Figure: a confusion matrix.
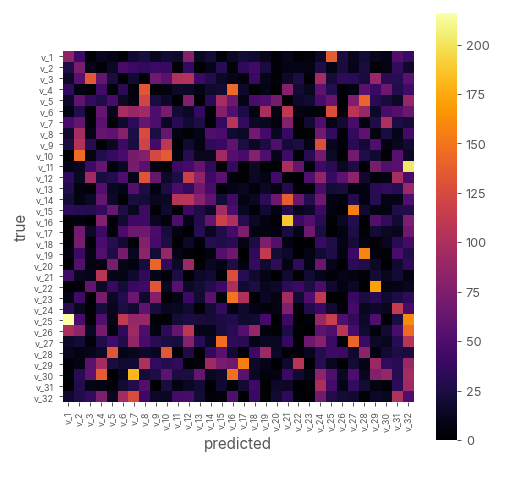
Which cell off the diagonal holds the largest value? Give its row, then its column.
v_25, v_1
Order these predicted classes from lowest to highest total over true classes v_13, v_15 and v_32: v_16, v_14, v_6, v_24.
v_14, v_16, v_6, v_24
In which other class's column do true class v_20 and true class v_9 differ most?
v_8
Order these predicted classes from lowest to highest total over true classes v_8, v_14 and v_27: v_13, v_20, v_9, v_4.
v_9, v_20, v_13, v_4
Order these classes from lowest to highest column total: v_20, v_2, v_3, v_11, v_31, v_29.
v_20, v_3, v_11, v_29, v_31, v_2
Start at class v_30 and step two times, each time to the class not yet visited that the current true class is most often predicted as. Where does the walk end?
v_16
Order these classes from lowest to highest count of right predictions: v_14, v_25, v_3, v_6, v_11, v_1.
v_11, v_14, v_1, v_6, v_25, v_3
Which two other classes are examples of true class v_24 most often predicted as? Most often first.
v_31, v_21
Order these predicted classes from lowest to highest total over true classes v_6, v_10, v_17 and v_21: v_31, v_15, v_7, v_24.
v_24, v_31, v_15, v_7
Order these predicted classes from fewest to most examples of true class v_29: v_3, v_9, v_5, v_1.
v_1, v_5, v_9, v_3
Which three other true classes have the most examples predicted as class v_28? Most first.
v_19, v_5, v_6
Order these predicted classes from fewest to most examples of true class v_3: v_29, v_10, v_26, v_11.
v_26, v_10, v_29, v_11
